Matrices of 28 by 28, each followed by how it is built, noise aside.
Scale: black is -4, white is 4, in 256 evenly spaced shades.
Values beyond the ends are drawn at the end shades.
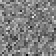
noise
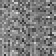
repeating rows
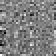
low rank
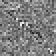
banded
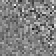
upper triangular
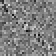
banded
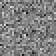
repeating rows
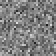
noise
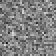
noise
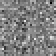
low rank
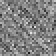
Toeplitz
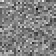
repeating rows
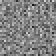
repeating rows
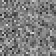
repeating rows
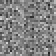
repeating rows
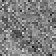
Toeplitz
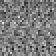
repeating columns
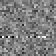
uneven rows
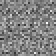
repeating columns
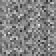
repeating rows
